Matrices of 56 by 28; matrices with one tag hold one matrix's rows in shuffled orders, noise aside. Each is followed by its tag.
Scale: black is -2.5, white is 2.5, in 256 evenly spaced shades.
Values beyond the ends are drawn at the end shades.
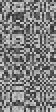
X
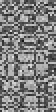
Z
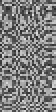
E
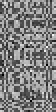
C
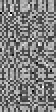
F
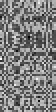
C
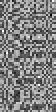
C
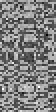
Z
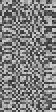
E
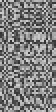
C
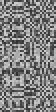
X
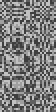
X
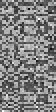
Z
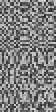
F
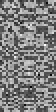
Z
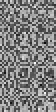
F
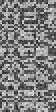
Z
